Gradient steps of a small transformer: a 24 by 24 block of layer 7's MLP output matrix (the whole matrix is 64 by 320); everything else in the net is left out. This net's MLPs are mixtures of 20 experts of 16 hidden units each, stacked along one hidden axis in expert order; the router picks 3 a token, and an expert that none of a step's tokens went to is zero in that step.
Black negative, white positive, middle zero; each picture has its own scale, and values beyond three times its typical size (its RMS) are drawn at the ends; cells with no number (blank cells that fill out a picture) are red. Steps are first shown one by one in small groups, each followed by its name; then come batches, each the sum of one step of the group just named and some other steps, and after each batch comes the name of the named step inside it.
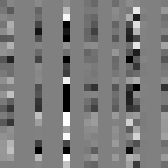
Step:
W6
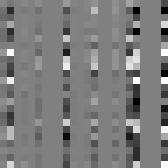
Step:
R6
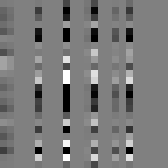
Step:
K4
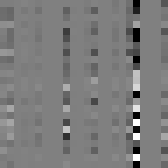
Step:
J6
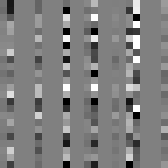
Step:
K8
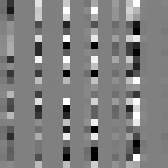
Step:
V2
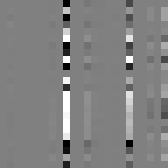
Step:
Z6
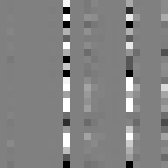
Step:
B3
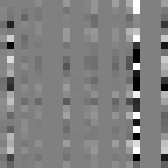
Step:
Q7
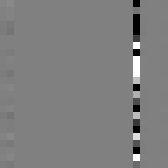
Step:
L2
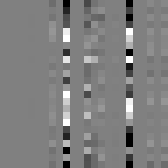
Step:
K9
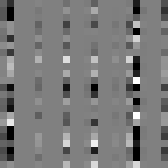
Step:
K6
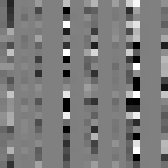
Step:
Q7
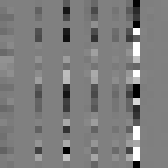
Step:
K4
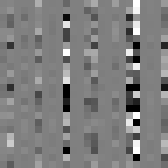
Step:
Q7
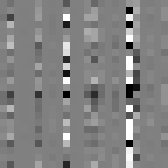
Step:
B3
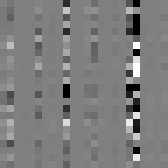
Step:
L2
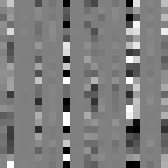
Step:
K9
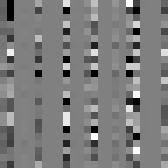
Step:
R6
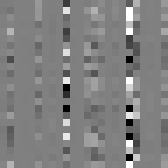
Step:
V2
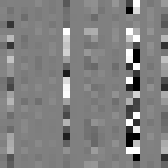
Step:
Q7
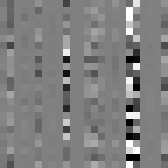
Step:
Q7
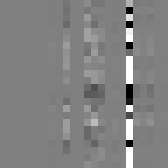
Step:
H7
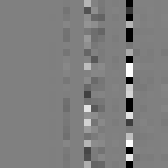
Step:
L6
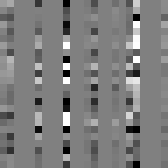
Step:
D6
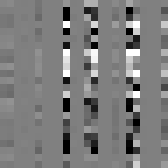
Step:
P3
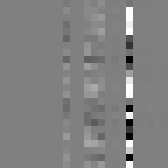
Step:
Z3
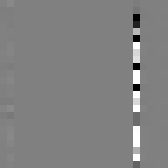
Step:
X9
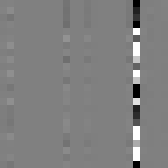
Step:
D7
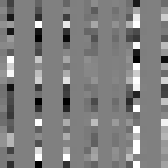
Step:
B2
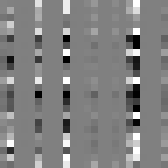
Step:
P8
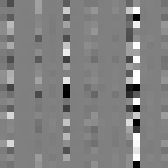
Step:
P8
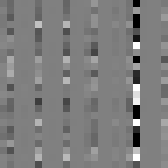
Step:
B2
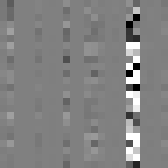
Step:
X9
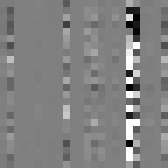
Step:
H7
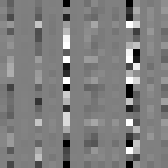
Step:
B2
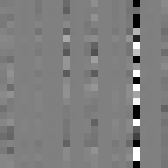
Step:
D7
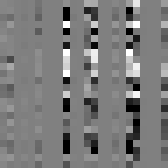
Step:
P3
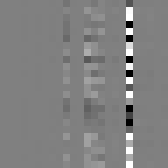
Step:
Z3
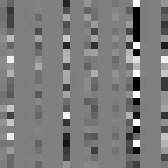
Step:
P3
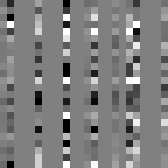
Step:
B2
